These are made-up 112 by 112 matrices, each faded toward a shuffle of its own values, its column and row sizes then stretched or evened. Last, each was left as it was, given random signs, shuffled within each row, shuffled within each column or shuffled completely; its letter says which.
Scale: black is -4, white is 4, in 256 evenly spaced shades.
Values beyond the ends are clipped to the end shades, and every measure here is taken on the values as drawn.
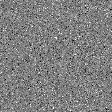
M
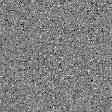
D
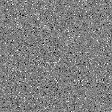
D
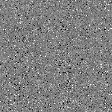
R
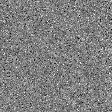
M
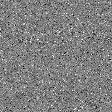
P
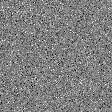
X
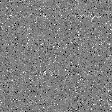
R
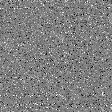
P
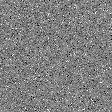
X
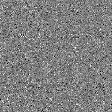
D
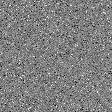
P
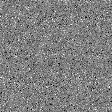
P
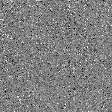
R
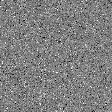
M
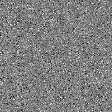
D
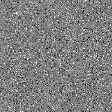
D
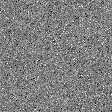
X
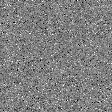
P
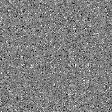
D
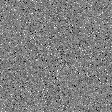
X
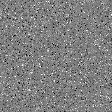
M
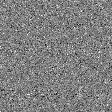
P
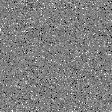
D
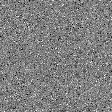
P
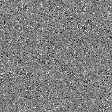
D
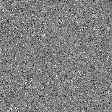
R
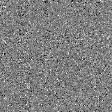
R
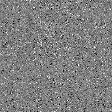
R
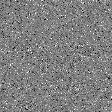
R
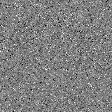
P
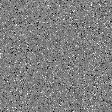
M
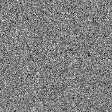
R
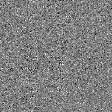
D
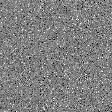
M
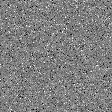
X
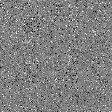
D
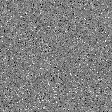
X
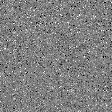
R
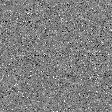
P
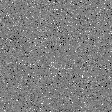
P
